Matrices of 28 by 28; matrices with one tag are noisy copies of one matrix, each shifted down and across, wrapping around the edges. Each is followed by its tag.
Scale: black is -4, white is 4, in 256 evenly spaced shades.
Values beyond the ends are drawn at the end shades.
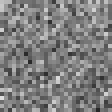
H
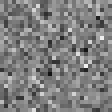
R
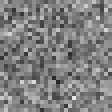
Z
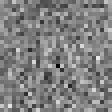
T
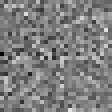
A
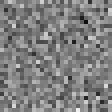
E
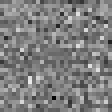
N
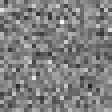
N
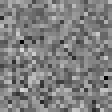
A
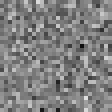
R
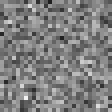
T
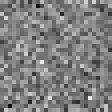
A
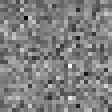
N
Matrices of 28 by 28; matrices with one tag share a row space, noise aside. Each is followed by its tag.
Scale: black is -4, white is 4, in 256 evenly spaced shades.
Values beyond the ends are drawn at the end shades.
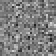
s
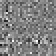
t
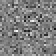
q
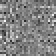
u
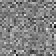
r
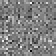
t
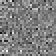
t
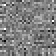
u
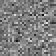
s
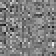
u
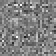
q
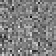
t
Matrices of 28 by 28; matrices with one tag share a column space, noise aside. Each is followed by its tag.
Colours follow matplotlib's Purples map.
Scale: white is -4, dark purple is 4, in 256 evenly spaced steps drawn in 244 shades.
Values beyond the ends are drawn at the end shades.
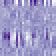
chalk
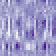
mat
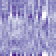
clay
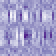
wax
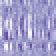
mat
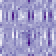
wax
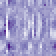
mat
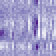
mat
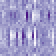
wax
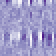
chalk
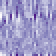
clay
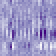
mat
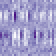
wax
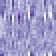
clay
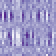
wax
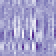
mat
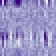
chalk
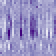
mat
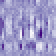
mat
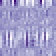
chalk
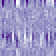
chalk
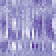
mat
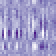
mat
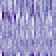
clay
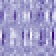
wax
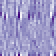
clay
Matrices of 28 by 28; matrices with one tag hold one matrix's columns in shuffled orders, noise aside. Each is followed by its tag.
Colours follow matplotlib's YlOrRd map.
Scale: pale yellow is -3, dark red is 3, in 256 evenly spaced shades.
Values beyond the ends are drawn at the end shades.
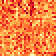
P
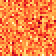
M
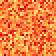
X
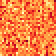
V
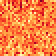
P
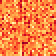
M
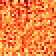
P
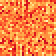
V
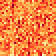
M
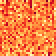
P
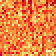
P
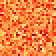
X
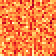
M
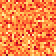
X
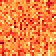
M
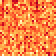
P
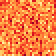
M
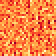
M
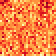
P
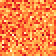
X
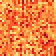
V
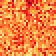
P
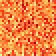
M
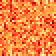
M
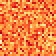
X
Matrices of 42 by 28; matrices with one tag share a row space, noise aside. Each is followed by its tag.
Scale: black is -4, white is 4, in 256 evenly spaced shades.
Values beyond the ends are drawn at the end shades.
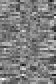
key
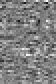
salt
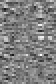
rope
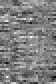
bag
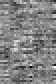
bag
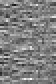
bag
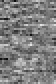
bag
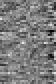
key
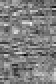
bag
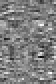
rope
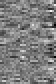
key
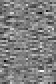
rope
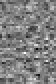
salt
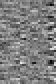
key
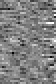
key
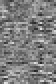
rope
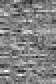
bag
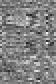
salt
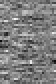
bag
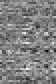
salt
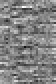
bag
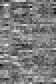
bag
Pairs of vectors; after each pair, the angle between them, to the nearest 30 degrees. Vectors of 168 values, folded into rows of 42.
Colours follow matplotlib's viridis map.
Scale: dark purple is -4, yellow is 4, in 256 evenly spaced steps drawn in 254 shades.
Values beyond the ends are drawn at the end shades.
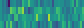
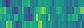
60 degrees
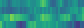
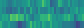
30 degrees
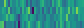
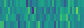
30 degrees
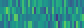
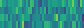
120 degrees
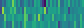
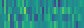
90 degrees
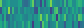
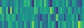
150 degrees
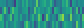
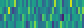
150 degrees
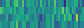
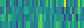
150 degrees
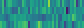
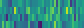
120 degrees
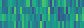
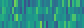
90 degrees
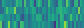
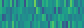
120 degrees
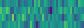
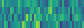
120 degrees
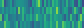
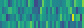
120 degrees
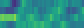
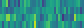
60 degrees
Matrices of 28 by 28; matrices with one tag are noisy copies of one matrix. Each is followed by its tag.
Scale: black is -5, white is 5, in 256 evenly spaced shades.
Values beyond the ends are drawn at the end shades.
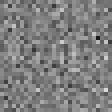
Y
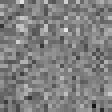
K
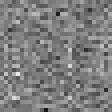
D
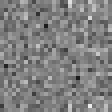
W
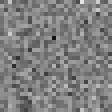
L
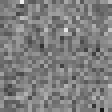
K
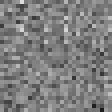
K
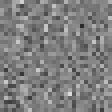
K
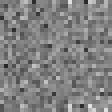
W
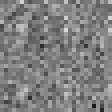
K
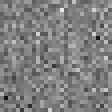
Y
